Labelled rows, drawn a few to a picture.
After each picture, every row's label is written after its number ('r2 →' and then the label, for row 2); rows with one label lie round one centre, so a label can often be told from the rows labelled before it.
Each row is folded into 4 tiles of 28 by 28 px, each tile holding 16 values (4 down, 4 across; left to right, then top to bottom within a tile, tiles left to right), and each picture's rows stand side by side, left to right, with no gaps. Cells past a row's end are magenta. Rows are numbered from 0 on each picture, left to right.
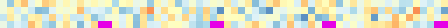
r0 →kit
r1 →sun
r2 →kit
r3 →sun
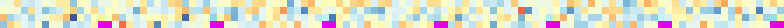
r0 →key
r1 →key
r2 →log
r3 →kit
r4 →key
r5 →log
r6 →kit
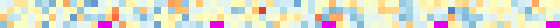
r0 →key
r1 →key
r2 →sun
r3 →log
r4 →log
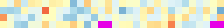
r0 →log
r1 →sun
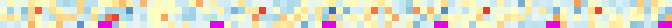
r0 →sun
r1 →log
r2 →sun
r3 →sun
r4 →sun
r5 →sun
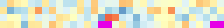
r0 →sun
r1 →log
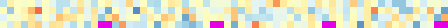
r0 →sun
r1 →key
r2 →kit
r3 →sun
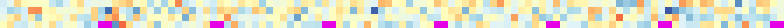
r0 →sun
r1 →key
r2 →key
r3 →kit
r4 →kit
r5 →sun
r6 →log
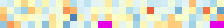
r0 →key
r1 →sun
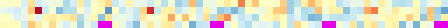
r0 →sun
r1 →sun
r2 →log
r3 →sun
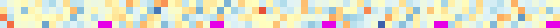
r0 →key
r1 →kit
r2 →sun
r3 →key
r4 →key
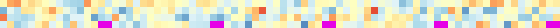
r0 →log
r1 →log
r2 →sun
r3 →sun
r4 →kit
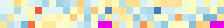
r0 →sun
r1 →kit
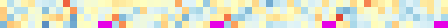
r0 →key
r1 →key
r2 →key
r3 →log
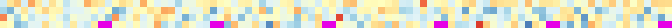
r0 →log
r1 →log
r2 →key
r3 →log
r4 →kit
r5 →kit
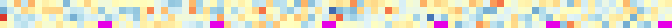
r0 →log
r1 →sun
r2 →sun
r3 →log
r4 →kit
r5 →key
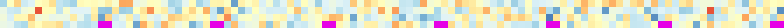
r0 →sun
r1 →sun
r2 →key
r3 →log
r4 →sun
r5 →kit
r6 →sun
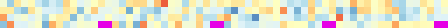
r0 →key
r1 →kit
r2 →log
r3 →log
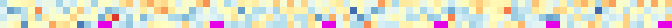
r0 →sun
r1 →log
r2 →kit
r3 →kit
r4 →log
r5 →kit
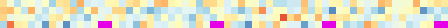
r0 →key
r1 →kit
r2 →sun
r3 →kit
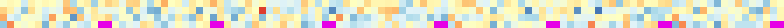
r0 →key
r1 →kit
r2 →sun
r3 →log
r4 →key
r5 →kit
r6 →key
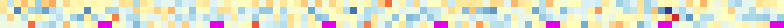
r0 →kit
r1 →log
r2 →kit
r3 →kit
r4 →kit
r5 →sun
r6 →log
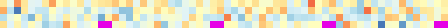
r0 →kit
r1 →log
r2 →log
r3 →key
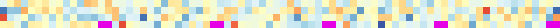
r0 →log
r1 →key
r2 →key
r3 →key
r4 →sun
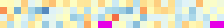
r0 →kit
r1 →log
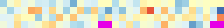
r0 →sun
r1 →sun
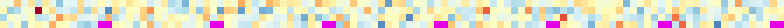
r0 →sun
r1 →sun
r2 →kit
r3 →key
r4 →sun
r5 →log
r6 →key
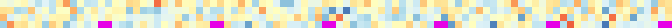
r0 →key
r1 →kit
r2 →sun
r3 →log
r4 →key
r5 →key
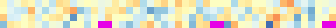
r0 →key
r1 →kit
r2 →key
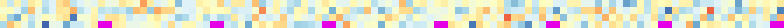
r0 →key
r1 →log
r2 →sun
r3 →key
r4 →sun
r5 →sun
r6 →sun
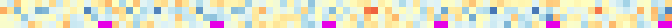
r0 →kit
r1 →kit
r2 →sun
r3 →sun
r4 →kit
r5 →sun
